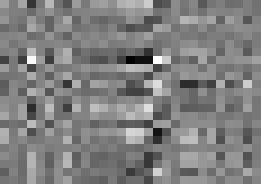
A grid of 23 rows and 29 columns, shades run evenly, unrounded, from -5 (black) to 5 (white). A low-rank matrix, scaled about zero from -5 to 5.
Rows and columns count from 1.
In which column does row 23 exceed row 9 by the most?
4
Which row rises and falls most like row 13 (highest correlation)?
14
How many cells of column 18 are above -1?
16
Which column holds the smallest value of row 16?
17
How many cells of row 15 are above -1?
26
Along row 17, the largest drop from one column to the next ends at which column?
18
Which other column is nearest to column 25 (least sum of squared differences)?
28
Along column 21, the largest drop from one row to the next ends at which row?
11
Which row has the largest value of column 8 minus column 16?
8
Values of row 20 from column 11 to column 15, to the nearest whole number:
-1 -1 -1 -1 0
